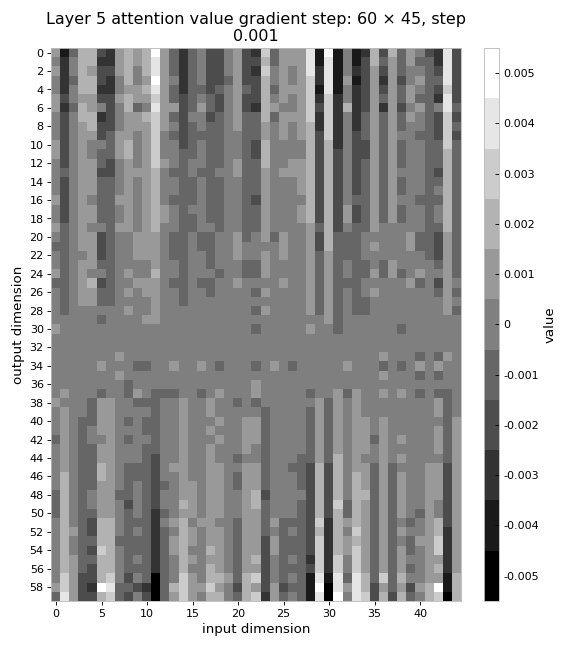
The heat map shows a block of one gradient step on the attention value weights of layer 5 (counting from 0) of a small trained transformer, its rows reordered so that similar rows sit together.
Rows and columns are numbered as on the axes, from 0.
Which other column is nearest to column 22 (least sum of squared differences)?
34
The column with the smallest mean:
31
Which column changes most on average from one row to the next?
42
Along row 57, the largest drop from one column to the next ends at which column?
30
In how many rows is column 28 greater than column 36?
31
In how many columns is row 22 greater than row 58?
19
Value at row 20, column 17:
-0.001
